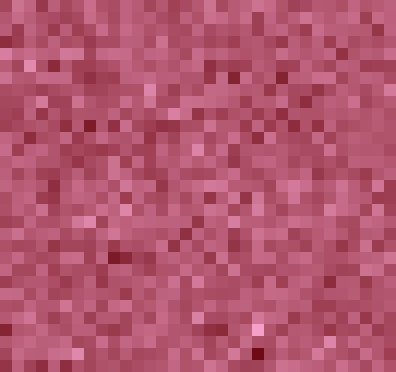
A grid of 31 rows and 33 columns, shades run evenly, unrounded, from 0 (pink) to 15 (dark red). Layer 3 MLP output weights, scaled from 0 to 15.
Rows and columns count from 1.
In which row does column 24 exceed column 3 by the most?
6
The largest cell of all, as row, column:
30, 22
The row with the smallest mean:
5
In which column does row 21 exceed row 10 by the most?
15
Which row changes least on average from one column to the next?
25
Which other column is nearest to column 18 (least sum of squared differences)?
32
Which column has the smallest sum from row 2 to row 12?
11
